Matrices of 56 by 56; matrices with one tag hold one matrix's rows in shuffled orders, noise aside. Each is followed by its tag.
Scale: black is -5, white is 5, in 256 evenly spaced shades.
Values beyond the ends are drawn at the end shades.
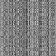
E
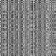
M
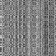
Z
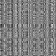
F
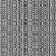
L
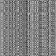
E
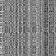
Z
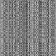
E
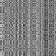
Z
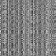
M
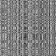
L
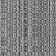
L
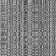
L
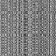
L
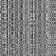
M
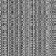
M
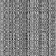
E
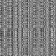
F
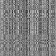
E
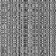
L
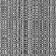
L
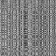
L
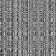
F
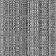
E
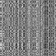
Z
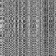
Z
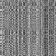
Z
